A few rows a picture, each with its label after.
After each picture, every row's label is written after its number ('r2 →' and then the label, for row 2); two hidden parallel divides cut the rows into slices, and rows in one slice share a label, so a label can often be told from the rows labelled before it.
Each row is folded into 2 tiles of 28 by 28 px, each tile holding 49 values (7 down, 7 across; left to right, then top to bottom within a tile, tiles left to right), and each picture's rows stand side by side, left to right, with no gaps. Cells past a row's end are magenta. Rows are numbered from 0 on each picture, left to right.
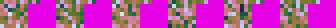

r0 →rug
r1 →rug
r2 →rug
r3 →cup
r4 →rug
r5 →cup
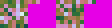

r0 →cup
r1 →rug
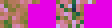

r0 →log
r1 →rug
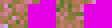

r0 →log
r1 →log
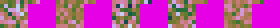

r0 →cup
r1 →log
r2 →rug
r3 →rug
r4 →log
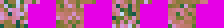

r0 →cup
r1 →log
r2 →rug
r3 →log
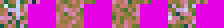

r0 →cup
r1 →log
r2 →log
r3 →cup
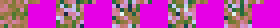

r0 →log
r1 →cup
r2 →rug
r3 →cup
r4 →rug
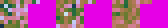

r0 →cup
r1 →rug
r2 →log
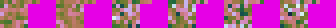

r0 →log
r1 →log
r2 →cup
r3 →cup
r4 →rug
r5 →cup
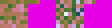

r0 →log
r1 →rug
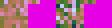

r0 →log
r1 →cup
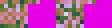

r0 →cup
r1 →rug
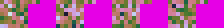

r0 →rug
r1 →cup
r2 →cup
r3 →rug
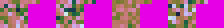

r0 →rug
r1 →rug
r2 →log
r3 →cup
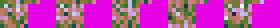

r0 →cup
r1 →cup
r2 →cup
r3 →rug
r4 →cup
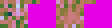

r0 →cup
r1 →log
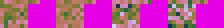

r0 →log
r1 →log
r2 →rug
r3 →cup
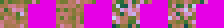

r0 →log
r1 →log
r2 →cup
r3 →cup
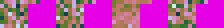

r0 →rug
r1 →cup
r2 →log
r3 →cup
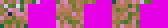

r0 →cup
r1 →log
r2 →log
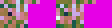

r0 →cup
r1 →cup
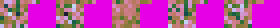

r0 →rug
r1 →cup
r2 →log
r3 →rug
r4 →cup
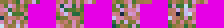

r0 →rug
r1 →rug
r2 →cup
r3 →cup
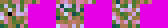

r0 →cup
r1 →rug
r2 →cup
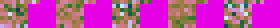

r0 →rug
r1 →log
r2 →rug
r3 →log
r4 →cup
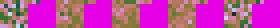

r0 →rug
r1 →log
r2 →log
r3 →log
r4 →cup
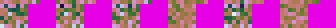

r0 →rug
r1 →rug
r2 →rug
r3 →log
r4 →rug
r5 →log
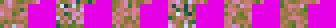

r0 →log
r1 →cup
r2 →log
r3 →rug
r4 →log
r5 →log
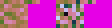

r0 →log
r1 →cup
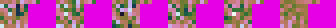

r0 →rug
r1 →rug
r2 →cup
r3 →rug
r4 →rug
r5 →log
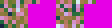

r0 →cup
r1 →rug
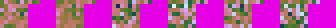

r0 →log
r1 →log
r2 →rug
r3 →cup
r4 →rug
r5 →cup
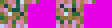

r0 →rug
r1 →rug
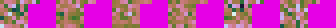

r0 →rug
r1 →log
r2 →log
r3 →log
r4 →rug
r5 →cup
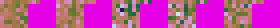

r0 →log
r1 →log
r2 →rug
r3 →rug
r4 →log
